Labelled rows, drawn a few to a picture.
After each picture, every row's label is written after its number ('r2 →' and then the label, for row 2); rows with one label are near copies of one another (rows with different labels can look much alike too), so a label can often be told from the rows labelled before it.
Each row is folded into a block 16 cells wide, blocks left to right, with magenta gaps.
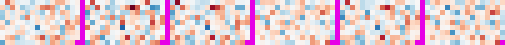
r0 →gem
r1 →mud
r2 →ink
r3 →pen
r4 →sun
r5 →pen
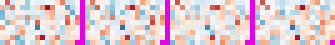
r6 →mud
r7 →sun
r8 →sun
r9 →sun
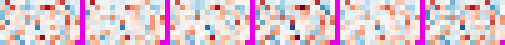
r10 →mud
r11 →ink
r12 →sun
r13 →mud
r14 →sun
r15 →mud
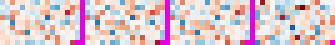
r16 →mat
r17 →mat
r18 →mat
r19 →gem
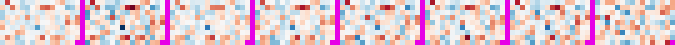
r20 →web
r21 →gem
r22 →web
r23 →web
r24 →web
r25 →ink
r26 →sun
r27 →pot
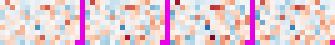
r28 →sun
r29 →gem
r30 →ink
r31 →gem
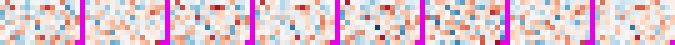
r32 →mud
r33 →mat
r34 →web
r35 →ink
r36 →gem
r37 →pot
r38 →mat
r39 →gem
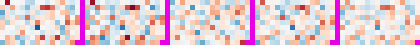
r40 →ink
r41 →web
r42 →pen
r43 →gem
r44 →mud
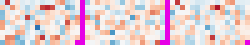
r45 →web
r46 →mat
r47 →sun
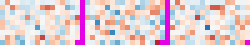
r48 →web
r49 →pot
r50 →gem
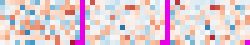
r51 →pot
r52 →gem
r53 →ink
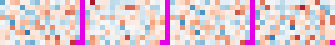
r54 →pot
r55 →ink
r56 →pot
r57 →mud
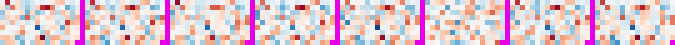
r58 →sun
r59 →web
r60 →ink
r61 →mud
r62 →mud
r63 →pen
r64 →sun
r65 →web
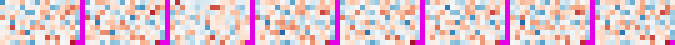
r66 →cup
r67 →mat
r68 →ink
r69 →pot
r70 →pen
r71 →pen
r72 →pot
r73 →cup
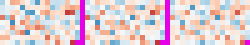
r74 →pot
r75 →mat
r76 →pen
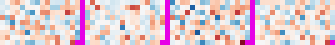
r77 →pot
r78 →mud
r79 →pen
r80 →pen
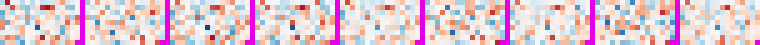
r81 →web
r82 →pen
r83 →gem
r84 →mud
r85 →gem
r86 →pen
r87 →mud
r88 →pot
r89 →sun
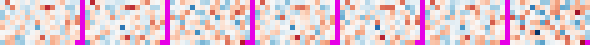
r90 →web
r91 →gem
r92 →pen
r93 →gem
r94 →mud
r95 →sun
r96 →pen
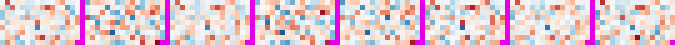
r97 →mud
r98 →pen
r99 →mud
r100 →pot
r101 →pen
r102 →mud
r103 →gem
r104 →gem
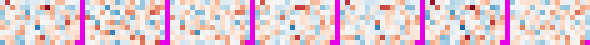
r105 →sun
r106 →pen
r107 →cup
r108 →gem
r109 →ink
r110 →sun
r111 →cup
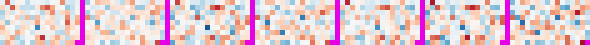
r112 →mud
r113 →mat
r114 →gem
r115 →mat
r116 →ink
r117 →web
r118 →mat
